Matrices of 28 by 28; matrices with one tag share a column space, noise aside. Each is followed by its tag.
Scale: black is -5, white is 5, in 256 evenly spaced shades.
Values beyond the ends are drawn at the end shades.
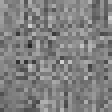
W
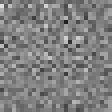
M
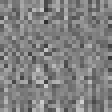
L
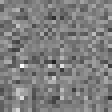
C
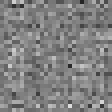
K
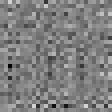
K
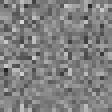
M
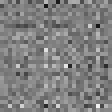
K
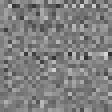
M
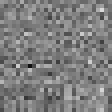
C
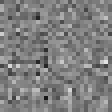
C
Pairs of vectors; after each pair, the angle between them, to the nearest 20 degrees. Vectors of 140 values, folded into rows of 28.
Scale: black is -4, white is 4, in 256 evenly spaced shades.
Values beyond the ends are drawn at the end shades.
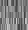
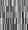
140 degrees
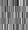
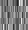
20 degrees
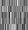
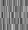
60 degrees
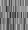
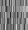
40 degrees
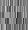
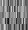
40 degrees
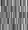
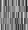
120 degrees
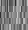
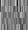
120 degrees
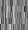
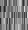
100 degrees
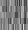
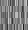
140 degrees
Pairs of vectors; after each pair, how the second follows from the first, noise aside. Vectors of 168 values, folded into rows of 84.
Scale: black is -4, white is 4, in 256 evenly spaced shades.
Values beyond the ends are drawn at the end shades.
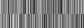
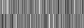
reversed, negated, partly zeroed.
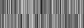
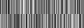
shuffled.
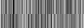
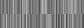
wrapped around, negated, shrunk.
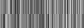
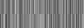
negated, shrunk.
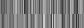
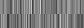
reversed, partly zeroed.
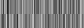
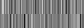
reversed, partly zeroed.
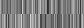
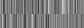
reversed, partly zeroed.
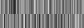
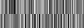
copied.
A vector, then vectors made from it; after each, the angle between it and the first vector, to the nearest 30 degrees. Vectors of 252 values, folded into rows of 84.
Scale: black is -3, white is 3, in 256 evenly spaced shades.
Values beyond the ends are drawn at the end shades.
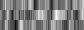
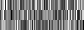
90 degrees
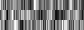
150 degrees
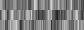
150 degrees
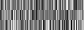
90 degrees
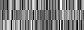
90 degrees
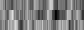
150 degrees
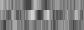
120 degrees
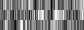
30 degrees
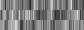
150 degrees
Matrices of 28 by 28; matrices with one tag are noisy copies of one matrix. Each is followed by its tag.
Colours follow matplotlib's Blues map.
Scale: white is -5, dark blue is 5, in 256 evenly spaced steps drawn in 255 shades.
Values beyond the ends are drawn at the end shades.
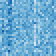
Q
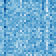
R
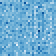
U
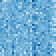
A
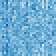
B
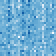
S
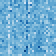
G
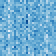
G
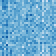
B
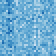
Q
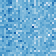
Q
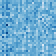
B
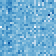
Q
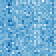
Q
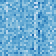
U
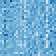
R
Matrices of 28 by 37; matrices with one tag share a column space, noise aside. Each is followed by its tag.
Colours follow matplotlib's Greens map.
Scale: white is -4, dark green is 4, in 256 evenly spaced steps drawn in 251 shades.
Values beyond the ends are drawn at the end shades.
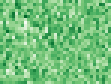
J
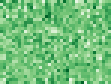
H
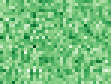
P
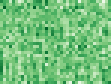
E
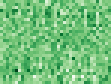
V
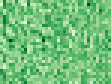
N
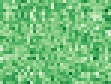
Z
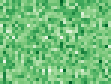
P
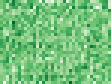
E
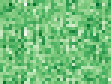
N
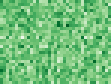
P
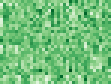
V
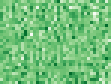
Z
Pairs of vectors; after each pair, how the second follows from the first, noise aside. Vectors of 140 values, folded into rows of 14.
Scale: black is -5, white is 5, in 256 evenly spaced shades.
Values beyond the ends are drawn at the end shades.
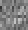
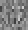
sign-scrambled.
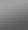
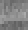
wrapped around, negated, shrunk.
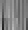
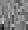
sign-scrambled.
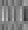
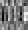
negated, scaled up.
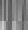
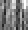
reversed, scaled up.
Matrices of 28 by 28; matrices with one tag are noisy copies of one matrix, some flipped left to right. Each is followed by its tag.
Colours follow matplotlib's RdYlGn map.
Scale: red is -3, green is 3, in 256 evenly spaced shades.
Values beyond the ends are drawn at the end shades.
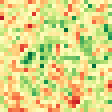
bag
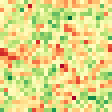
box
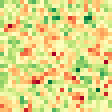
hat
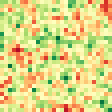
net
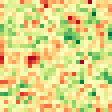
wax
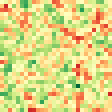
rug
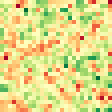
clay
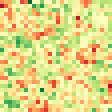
net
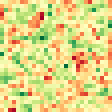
wax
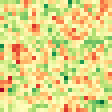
net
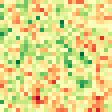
bag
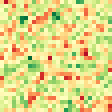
hat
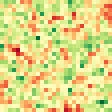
net
